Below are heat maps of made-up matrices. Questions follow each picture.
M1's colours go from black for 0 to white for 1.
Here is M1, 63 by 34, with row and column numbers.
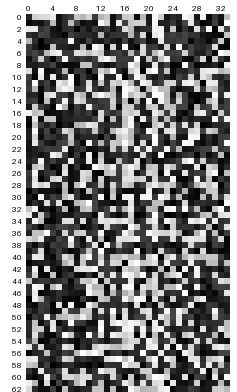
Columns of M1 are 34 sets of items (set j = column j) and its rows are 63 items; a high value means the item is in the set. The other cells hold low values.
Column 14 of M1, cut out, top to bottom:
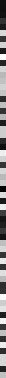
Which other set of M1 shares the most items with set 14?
23
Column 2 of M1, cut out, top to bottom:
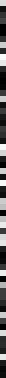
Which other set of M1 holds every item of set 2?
12
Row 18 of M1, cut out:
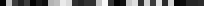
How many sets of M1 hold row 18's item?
12
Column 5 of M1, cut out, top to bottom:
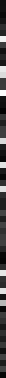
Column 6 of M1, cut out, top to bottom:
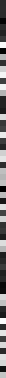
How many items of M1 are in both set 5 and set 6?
4
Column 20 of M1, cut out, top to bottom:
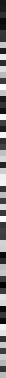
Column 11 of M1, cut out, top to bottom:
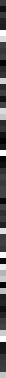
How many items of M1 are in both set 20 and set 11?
6
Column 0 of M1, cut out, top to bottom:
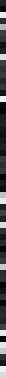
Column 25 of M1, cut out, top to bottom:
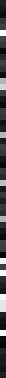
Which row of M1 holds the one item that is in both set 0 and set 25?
55
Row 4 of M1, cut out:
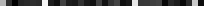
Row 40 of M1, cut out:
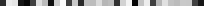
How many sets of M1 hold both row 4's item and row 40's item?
1
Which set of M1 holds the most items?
17
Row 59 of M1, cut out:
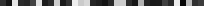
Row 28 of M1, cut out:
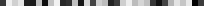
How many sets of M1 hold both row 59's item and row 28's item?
9
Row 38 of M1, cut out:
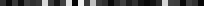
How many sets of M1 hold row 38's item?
5
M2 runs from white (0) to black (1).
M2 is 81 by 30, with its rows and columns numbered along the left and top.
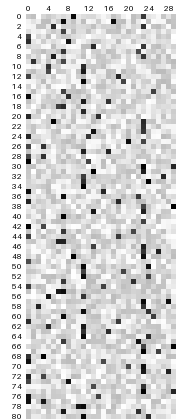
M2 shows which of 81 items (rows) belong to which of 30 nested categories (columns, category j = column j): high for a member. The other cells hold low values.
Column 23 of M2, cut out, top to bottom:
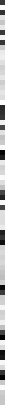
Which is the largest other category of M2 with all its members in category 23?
13
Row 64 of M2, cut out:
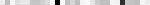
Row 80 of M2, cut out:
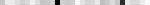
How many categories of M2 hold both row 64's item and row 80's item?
2
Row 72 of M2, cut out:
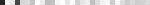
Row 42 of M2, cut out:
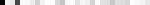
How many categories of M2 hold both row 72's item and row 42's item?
2
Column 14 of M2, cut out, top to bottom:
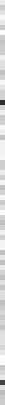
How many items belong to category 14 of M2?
2
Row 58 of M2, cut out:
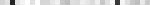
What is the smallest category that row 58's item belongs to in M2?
2
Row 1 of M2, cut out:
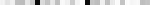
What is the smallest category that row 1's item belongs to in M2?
17
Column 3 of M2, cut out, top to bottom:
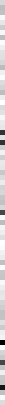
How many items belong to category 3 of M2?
6
